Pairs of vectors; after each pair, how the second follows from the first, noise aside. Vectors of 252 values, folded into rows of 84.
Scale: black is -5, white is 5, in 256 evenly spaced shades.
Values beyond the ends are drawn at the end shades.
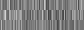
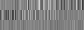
wrapped around, partly zeroed.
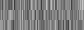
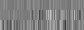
wrapped around, partly zeroed.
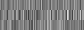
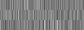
wrapped around, shrunk.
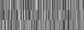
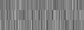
reversed, negated, shrunk.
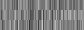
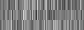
wrapped around, negated.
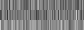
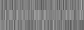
wrapped around, shrunk.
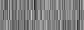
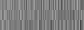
wrapped around, shrunk.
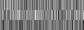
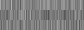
reversed, negated, shrunk.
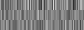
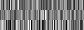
reversed, scaled up.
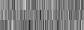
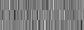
wrapped around, partly zeroed.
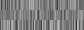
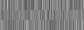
reversed, negated, shrunk.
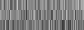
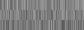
shrunk.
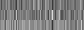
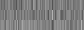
shrunk.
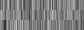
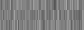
wrapped around, shrunk.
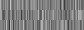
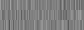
shrunk.
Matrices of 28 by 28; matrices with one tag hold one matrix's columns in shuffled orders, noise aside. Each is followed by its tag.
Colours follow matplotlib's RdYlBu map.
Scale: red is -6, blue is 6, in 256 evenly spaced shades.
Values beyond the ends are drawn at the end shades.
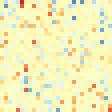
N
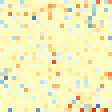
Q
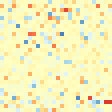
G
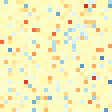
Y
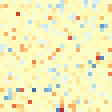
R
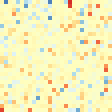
N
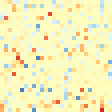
R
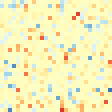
R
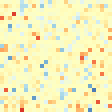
R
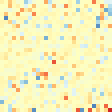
Q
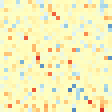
R
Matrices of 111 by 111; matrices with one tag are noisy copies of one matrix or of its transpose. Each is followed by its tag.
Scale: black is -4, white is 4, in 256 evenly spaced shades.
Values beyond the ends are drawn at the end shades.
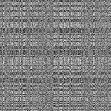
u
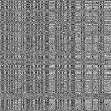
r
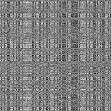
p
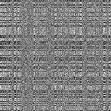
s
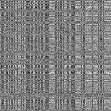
r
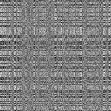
s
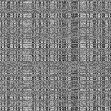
p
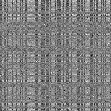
s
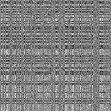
r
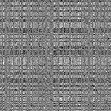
u
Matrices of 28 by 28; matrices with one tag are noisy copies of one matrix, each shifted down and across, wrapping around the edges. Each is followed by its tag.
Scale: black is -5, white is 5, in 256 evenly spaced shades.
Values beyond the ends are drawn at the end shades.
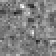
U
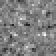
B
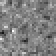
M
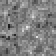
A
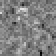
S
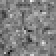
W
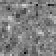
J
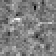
S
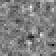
M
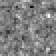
B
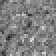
W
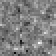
A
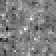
A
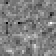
J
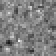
M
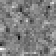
S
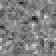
M
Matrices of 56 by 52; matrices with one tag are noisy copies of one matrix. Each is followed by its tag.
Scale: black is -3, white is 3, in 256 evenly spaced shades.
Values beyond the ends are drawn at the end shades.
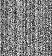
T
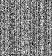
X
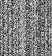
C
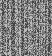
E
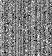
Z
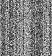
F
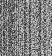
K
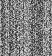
F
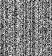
T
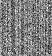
E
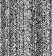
F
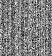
E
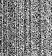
K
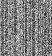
T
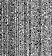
K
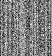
C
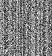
Z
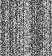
F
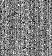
X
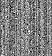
X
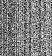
K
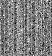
T
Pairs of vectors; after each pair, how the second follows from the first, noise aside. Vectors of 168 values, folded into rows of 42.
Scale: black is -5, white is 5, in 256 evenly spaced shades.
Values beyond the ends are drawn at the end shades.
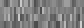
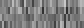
wrapped around, negated.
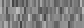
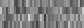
sign-scrambled.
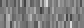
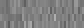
wrapped around, shrunk.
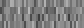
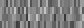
reversed, negated.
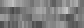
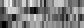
wrapped around, negated, scaled up.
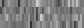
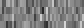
reversed, negated.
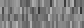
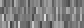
reversed, negated.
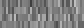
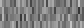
wrapped around, negated.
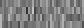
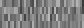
reversed, negated.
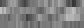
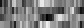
wrapped around, scaled up.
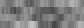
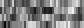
wrapped around, negated, scaled up.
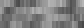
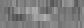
reversed, partly zeroed.
